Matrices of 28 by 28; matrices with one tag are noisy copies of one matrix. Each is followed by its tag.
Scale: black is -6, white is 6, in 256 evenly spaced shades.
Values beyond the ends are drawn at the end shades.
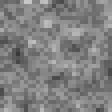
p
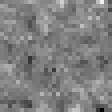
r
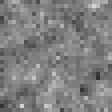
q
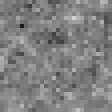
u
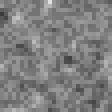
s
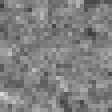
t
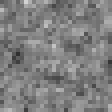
p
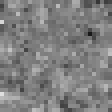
t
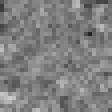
t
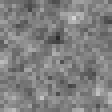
u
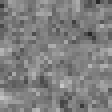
t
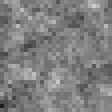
q
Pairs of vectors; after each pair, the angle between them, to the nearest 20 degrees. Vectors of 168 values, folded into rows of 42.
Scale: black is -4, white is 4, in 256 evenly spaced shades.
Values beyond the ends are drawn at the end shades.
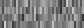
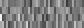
120 degrees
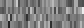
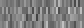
80 degrees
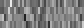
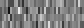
120 degrees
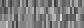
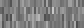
80 degrees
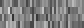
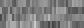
60 degrees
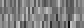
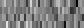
80 degrees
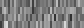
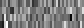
40 degrees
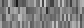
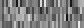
40 degrees
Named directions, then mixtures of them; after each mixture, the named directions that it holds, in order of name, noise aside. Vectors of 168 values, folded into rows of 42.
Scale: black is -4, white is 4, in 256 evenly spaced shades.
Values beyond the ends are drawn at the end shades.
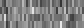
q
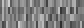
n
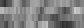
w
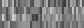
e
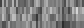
e, w.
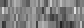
n, w.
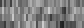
e, n, w.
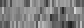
n, q, w.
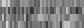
n, q, w.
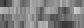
w.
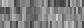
e, w.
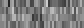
e, n.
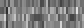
e, n, q.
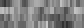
w.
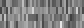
q.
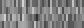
e, n, q.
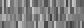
n, q.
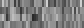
e.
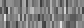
q.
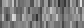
e.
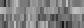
w.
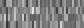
q.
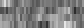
w.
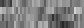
w.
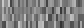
n.
